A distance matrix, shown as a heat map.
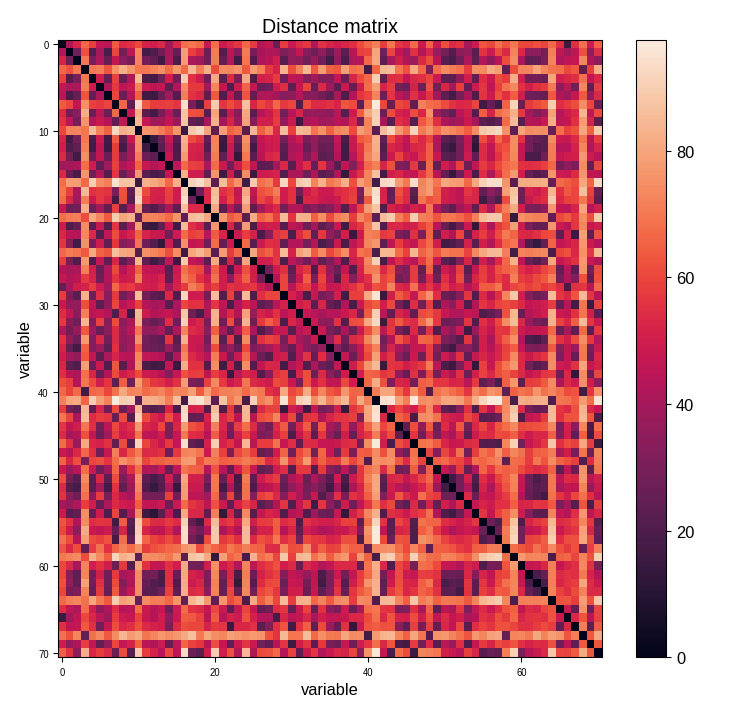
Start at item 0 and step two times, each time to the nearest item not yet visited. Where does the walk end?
28
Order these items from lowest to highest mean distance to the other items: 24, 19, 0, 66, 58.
19, 66, 0, 58, 24
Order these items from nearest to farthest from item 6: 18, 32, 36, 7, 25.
25, 32, 36, 18, 7
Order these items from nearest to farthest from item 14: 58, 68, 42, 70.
42, 70, 58, 68
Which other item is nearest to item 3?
40
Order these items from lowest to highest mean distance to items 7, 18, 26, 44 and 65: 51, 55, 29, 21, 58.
55, 51, 21, 29, 58
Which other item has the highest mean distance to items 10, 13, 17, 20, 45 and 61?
68
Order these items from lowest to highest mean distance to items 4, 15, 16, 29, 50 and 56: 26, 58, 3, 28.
26, 28, 58, 3
